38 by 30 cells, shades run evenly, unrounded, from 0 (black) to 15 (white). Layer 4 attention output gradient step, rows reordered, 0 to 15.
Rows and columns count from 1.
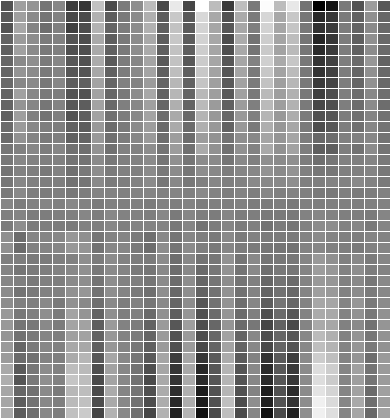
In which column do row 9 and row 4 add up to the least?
25
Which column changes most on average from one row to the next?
2
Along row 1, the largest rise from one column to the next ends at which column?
16
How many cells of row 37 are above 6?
20
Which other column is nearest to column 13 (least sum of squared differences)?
15
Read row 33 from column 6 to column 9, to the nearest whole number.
10 11 5 10
